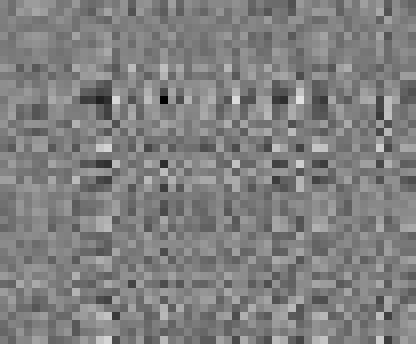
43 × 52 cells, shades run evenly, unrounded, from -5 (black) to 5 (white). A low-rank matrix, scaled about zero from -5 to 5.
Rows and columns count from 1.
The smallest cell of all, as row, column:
13, 21
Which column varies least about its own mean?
39
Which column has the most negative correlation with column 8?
31
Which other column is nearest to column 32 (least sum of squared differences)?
12
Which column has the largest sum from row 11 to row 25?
38
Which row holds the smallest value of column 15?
40
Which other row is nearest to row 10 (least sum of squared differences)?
22
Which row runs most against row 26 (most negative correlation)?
9
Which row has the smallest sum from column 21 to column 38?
36
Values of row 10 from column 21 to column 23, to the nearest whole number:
2 -1 1
